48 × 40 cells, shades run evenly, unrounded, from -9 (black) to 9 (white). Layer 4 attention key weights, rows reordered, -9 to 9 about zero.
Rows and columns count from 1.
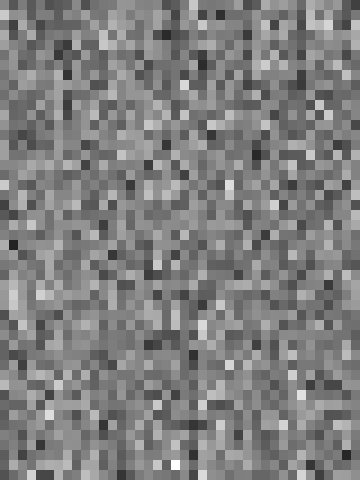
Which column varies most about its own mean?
23
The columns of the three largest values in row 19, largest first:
26, 1, 20
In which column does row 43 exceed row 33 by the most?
32
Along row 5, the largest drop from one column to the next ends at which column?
10
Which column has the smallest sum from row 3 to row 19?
34
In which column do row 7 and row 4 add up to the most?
30
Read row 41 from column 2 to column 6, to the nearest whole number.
-2 -2 2 -3 3
